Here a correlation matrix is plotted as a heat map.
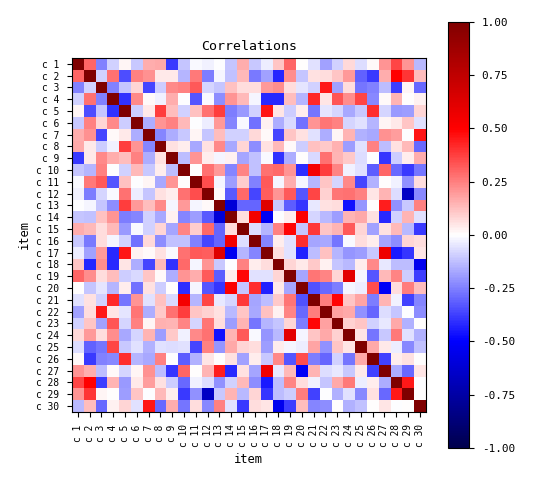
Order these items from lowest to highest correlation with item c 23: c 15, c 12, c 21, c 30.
c 30, c 15, c 12, c 21
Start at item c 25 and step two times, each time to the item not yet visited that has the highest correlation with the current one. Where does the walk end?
c 21
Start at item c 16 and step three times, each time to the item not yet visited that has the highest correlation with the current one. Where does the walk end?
c 26
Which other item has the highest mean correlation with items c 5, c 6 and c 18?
c 8
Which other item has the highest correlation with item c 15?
c 19
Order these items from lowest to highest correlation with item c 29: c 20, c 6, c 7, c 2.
c 7, c 6, c 20, c 2
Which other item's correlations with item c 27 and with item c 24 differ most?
c 13
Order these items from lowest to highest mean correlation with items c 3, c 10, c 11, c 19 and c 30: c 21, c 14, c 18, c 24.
c 14, c 18, c 21, c 24
